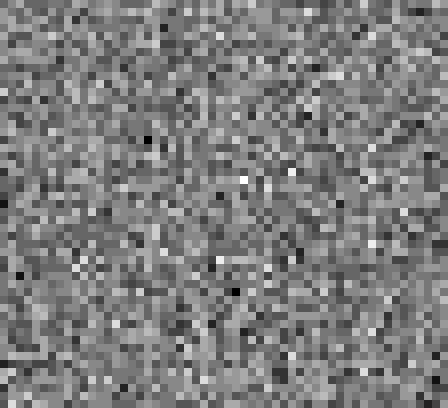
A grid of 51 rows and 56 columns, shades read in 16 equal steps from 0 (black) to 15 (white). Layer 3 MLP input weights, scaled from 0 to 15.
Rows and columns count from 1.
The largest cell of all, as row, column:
23, 31
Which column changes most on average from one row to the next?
32
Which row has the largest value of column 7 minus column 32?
20
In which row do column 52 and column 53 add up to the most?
7
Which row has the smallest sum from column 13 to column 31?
34
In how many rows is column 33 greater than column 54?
27
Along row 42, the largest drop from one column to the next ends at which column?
48
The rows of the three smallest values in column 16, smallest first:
49, 9, 44
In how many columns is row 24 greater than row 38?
26
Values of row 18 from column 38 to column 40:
11 7 8
